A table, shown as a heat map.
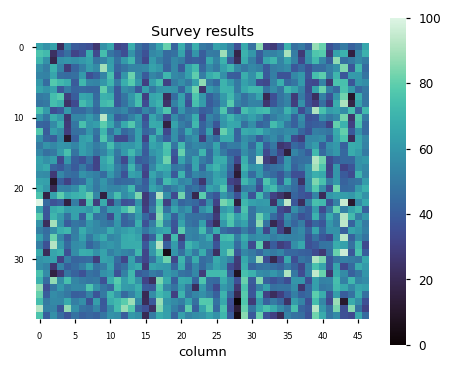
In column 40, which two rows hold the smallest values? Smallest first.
21, 29
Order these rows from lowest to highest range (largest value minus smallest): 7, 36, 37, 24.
24, 7, 37, 36
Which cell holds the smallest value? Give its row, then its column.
36, 28
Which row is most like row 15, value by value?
26
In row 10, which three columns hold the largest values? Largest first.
9, 43, 45
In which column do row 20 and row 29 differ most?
43
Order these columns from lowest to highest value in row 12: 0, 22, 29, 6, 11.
6, 22, 11, 29, 0
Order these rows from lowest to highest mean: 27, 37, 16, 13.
13, 16, 27, 37
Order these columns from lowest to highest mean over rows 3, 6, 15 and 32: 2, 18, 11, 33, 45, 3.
11, 3, 2, 33, 45, 18
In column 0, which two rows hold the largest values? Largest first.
22, 37
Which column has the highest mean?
17
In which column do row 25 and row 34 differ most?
2
